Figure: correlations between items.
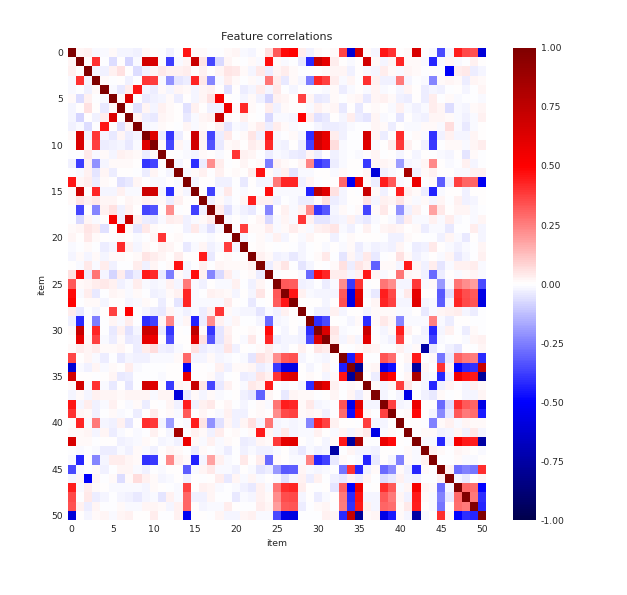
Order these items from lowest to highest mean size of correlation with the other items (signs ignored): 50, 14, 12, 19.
19, 12, 14, 50
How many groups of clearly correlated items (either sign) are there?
10
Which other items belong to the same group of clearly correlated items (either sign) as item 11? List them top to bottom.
20
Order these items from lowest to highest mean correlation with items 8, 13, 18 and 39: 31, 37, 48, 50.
37, 50, 31, 48
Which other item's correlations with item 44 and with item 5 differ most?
7
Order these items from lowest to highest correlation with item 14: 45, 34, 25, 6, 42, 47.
34, 45, 6, 25, 47, 42
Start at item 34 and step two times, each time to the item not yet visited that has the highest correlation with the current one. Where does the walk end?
45
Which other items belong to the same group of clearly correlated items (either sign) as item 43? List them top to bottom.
32
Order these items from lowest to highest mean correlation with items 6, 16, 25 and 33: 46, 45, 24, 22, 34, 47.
34, 45, 46, 24, 22, 47
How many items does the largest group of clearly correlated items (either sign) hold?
16
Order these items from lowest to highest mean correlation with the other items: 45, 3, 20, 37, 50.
50, 45, 37, 20, 3
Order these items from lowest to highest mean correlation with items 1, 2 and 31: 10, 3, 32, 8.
8, 32, 3, 10
